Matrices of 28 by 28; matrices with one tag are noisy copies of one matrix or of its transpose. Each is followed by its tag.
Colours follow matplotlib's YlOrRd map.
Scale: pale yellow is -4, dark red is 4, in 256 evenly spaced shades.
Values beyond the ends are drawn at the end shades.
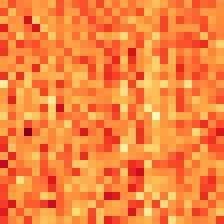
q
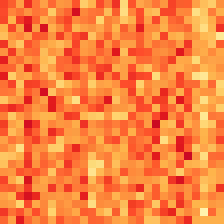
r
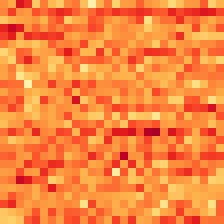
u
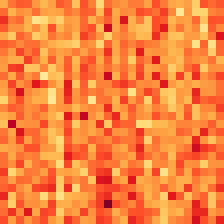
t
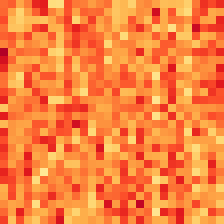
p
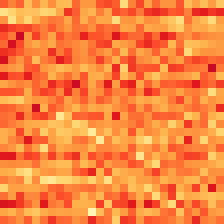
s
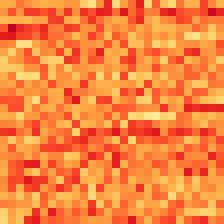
u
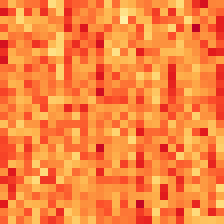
p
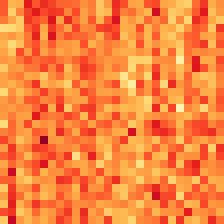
s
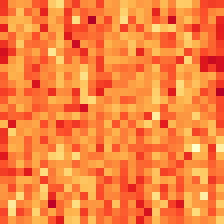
p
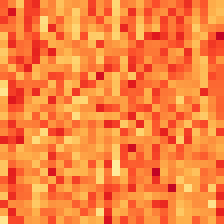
u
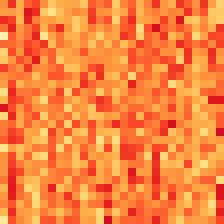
u
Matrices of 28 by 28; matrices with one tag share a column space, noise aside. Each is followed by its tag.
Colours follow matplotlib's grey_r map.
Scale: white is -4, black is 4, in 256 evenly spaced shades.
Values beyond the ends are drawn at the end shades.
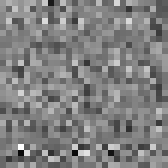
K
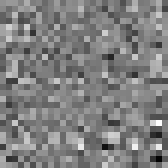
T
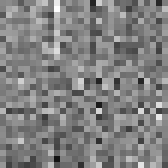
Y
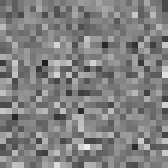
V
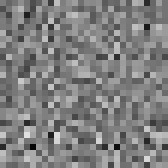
T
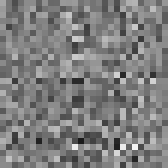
T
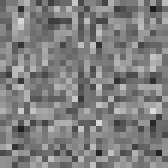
K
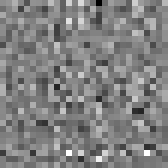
K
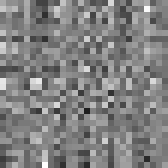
Y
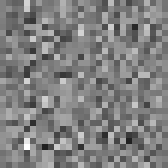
T
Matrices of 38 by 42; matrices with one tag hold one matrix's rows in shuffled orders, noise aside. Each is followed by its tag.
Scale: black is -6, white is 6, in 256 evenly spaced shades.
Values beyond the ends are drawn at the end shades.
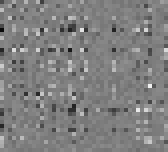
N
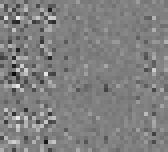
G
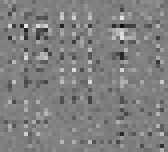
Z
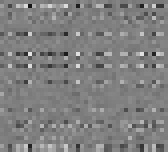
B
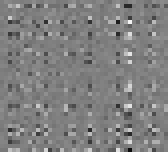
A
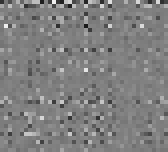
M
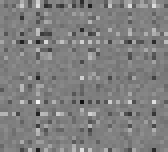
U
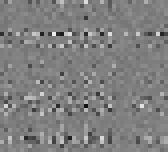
M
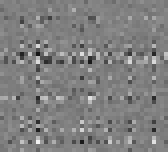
U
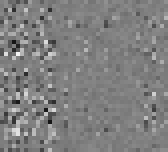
G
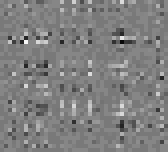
Z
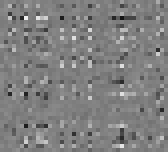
Z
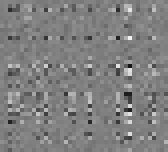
A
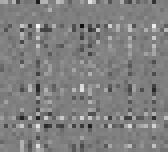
U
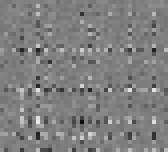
U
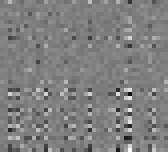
A
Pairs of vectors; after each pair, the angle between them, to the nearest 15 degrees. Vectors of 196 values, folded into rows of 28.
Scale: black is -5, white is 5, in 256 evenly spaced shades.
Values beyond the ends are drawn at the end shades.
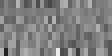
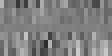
90 degrees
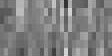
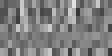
75 degrees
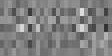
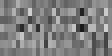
150 degrees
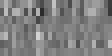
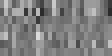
15 degrees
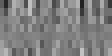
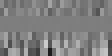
90 degrees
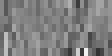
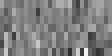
30 degrees
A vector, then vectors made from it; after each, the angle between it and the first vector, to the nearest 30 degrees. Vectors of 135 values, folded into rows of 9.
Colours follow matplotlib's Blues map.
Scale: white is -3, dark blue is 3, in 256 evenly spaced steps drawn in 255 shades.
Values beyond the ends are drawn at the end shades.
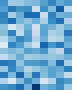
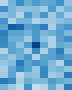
120 degrees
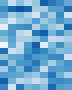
90 degrees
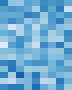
30 degrees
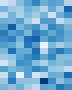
120 degrees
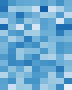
90 degrees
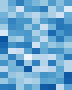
90 degrees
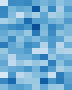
120 degrees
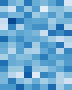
90 degrees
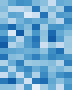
150 degrees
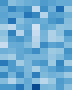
30 degrees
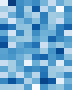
150 degrees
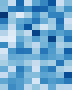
90 degrees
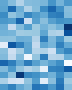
60 degrees
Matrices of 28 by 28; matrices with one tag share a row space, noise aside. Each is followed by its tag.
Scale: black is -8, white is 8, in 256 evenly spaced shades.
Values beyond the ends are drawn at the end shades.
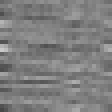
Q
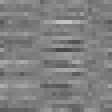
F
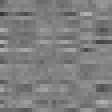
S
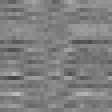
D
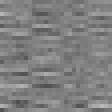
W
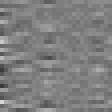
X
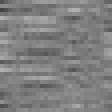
Q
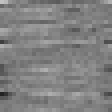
Q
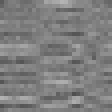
F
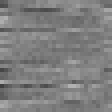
Q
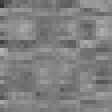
S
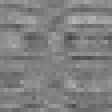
D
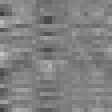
X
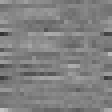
Q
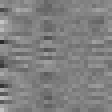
X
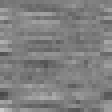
Q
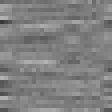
Q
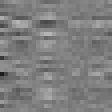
X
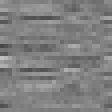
Q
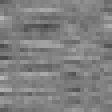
Q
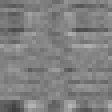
D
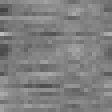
Q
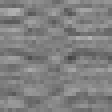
D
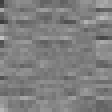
S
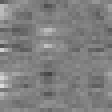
X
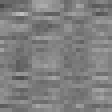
W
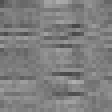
F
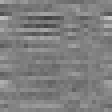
Q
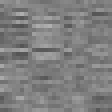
W
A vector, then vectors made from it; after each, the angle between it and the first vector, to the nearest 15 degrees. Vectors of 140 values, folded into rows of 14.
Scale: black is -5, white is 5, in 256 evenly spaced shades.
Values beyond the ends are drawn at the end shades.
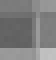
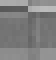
60 degrees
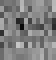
75 degrees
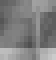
45 degrees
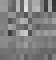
105 degrees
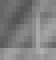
45 degrees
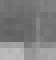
45 degrees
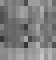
45 degrees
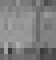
150 degrees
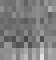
45 degrees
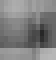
60 degrees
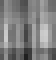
105 degrees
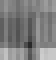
30 degrees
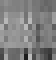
135 degrees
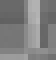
75 degrees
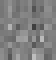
90 degrees
